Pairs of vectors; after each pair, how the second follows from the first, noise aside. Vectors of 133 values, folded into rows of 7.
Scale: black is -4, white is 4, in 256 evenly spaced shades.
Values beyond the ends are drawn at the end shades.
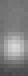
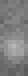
shrunk.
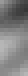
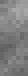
negated, shrunk.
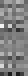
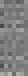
negated, shrunk.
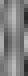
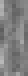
reversed, negated, shrunk.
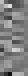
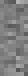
reversed, negated, shrunk.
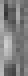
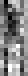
wrapped around, negated, scaled up.
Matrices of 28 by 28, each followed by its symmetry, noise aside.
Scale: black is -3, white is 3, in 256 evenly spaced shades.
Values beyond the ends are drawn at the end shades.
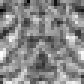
mirrored left to right.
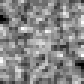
same after a half turn.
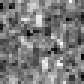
same after a half turn.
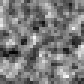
no symmetry.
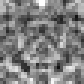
mirrored left to right.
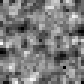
same after a half turn.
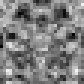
mirrored left to right.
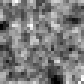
no symmetry.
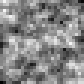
same after a half turn.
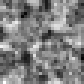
antisymmetric.
